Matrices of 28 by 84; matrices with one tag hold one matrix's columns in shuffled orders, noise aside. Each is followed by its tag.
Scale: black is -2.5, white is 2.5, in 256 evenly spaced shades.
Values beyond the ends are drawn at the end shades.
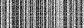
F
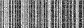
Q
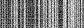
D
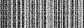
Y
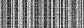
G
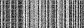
Q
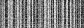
D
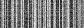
Y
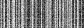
D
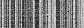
Y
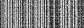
F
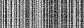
D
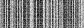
D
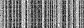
Q
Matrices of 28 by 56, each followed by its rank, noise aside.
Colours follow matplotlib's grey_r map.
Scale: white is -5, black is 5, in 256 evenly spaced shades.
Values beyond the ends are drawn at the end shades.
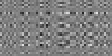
two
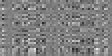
three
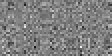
six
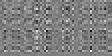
two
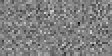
six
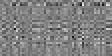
three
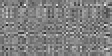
four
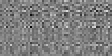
three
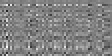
two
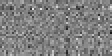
six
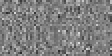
six
